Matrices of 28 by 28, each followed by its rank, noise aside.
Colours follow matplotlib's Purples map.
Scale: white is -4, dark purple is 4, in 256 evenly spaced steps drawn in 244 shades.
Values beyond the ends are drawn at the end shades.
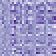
three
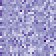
eight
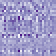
three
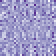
four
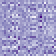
four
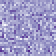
eight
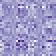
three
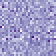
six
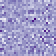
six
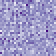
eight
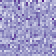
eight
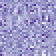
six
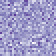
eight
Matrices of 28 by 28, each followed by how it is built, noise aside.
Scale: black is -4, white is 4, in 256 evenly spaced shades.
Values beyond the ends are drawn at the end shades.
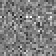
low rank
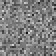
noise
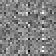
low rank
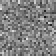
noise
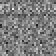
repeating columns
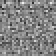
repeating columns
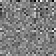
low rank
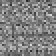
repeating columns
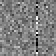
uneven columns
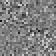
block diagonal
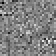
block diagonal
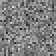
noise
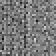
repeating rows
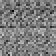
repeating columns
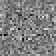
uneven rows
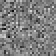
low rank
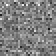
uneven rows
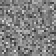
noise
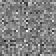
low rank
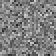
noise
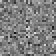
low rank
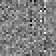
uneven columns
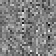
uneven columns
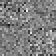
block diagonal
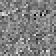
uneven rows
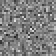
noise
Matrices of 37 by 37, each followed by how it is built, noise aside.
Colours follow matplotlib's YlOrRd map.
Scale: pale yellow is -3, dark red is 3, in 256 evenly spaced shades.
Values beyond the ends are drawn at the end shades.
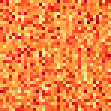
low rank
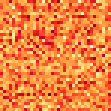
blocks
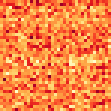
low rank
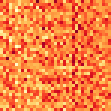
repeating rows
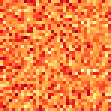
repeating rows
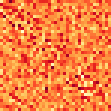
banded
